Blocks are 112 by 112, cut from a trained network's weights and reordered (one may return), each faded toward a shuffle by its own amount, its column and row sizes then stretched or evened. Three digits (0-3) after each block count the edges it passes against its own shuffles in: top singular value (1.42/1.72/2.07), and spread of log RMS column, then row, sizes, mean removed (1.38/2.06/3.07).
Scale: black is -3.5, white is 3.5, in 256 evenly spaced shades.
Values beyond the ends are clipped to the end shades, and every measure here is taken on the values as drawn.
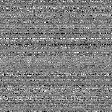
3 0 3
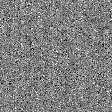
0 0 0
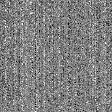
2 2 0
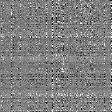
3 3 2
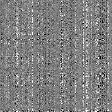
3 3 2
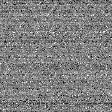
2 0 2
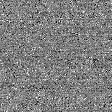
0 0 1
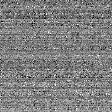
3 1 2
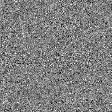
0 1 2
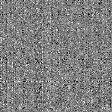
1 1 2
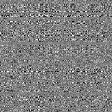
3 1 3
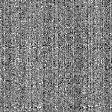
3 0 2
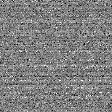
2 0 2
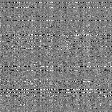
2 0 3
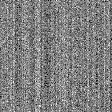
3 1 1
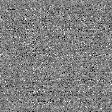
0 1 2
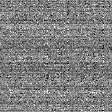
3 2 1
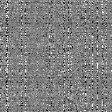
2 3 1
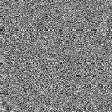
3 0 2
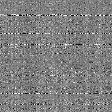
2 0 3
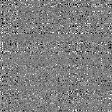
2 2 3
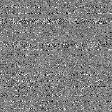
0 1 3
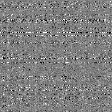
1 1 3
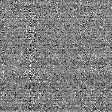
2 2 0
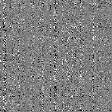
0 3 2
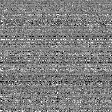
3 1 3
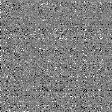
0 2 2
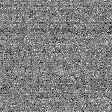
1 0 0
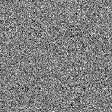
1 1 1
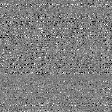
0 1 3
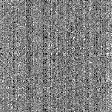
3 2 1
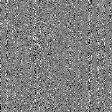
1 3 0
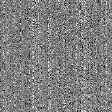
1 3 0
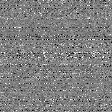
1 0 3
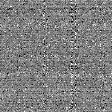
2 2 1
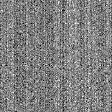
3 1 1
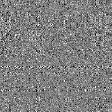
2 2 3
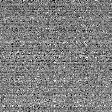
2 1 2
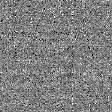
0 1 1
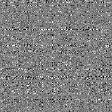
1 2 3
